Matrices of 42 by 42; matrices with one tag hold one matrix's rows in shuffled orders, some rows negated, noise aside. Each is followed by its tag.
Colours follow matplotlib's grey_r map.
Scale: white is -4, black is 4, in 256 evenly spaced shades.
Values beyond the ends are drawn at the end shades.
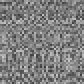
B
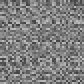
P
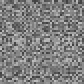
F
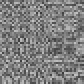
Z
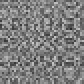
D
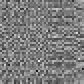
Z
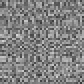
B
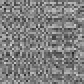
Z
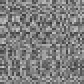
P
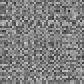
B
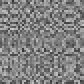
D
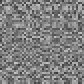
F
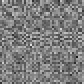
F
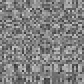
F
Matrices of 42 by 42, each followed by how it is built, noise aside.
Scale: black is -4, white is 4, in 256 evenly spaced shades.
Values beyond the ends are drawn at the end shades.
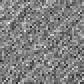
Hankel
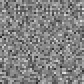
repeating columns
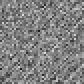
Hankel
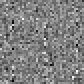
uneven columns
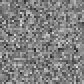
repeating columns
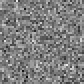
noise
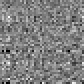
low rank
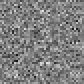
low rank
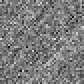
Hankel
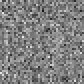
blocks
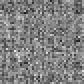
blocks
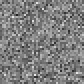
noise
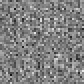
low rank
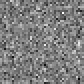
uneven columns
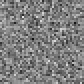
repeating columns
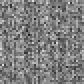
blocks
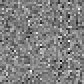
uneven columns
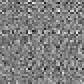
low rank
